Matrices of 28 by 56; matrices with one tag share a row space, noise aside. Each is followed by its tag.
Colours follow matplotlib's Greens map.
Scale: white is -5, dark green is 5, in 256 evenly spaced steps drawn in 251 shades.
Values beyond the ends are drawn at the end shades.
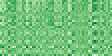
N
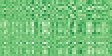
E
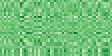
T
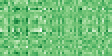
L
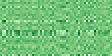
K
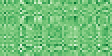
T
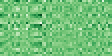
L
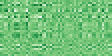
L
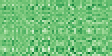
E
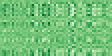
E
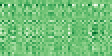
N
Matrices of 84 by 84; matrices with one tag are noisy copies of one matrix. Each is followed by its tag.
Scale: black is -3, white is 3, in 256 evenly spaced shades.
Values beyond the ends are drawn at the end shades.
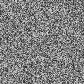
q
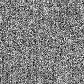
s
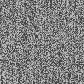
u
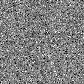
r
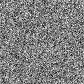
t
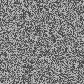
q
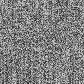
s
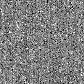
u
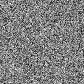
q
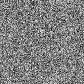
r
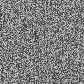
u
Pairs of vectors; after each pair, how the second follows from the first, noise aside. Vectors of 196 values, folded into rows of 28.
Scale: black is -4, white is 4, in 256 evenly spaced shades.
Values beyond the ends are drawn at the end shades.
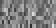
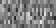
shuffled.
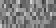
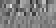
negated, partly zeroed.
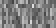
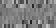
negated, partly zeroed.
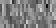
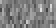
partly zeroed.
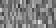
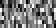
scaled up.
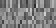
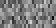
shuffled.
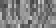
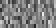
shuffled.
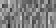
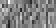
copied.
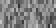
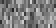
negated.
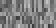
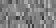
partly zeroed.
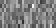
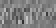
partly zeroed.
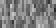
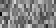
shuffled.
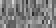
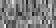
copied.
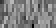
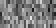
shuffled.
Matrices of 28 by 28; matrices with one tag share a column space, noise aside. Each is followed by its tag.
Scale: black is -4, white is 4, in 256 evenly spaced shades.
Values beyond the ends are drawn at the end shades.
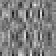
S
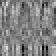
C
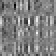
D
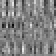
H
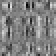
D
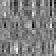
H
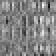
D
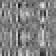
S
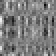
D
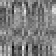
C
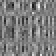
D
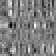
H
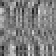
C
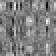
D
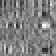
H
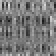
D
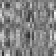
S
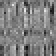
C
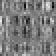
D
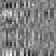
S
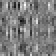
D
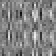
S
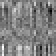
C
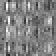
D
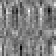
C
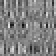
H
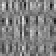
D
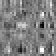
H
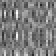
S
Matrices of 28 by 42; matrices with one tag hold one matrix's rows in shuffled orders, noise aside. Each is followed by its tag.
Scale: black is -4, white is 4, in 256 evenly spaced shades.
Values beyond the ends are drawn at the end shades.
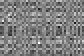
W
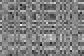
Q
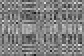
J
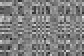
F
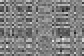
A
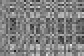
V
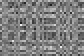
Q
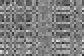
A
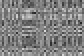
J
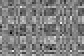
Q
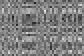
J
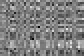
V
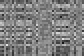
A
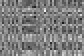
J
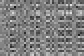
V
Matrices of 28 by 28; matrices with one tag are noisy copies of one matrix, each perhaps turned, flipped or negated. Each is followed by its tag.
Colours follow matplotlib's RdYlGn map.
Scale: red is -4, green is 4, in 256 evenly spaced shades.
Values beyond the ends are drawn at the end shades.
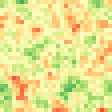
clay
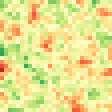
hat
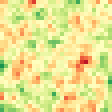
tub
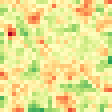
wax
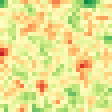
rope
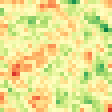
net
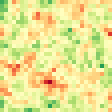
tub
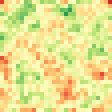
net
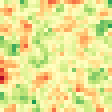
wax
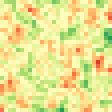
wax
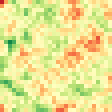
net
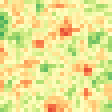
rope
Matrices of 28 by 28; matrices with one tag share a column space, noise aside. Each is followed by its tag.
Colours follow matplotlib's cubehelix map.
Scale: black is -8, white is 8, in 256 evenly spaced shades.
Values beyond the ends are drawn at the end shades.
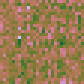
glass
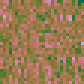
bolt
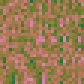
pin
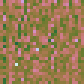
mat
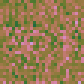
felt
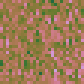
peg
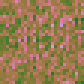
pin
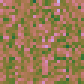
mat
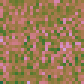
felt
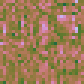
glass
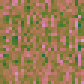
pin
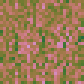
felt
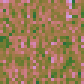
bolt
